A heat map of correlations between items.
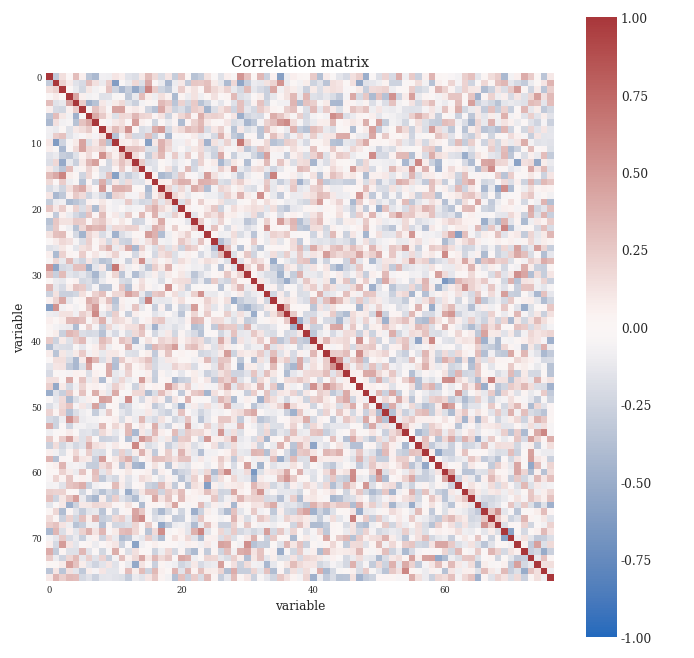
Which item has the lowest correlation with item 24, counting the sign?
62
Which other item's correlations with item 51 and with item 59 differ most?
57
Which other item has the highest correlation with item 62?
48
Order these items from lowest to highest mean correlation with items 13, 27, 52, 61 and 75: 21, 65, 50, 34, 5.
65, 34, 5, 21, 50
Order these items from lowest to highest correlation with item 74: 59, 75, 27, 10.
10, 27, 75, 59
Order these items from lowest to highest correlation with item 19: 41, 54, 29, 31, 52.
52, 29, 31, 54, 41
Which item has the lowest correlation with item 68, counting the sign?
17
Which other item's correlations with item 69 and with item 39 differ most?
23
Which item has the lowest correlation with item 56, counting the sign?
40
